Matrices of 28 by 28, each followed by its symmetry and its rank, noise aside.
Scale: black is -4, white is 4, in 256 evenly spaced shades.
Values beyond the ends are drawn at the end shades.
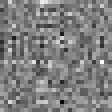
antisymmetric, rank six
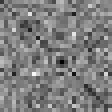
symmetric, rank seven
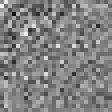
symmetric, rank eight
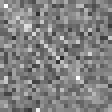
symmetric, rank eight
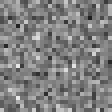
no symmetry, rank eight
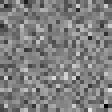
symmetric, rank eight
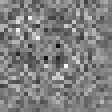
symmetric, rank six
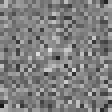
symmetric, rank six
